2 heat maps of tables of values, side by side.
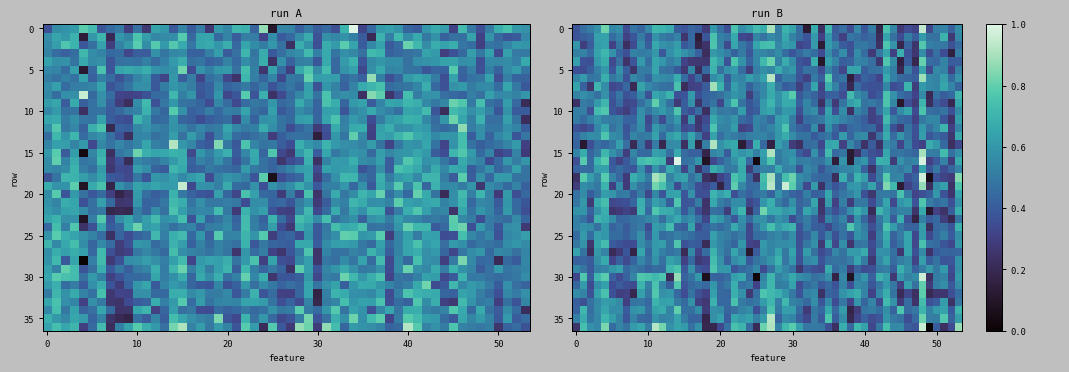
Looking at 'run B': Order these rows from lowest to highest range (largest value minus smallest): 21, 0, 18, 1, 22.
21, 1, 22, 0, 18
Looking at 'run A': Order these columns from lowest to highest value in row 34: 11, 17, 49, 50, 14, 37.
17, 50, 49, 37, 14, 11
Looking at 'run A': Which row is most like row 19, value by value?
1
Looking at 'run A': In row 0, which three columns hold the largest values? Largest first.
34, 24, 4
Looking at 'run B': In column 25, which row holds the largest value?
0
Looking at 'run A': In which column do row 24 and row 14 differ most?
14
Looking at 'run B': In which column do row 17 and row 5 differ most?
45
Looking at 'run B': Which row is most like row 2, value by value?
4
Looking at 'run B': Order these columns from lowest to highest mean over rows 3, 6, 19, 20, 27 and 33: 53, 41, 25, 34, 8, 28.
34, 41, 8, 25, 28, 53
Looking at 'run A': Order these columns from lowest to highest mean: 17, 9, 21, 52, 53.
9, 21, 53, 52, 17
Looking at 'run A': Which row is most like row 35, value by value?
22
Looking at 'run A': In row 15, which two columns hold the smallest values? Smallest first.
4, 7
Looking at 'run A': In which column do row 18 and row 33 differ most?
25
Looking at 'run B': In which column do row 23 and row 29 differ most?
51
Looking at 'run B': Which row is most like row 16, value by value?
30
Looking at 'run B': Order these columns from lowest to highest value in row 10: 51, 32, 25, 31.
31, 25, 51, 32
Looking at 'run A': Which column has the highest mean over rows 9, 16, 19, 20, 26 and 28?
41
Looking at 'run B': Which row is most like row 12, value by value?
1
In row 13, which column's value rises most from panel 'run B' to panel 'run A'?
41
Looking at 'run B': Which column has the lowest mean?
18
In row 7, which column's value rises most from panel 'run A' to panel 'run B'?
19
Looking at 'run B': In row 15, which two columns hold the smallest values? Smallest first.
38, 18
